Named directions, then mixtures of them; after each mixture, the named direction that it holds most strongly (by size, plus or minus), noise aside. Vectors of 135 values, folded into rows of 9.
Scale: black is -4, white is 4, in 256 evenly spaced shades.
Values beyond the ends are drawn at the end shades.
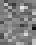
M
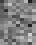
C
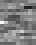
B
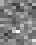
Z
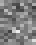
Z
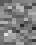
Z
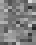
C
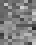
M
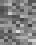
C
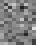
M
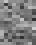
M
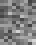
C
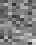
C
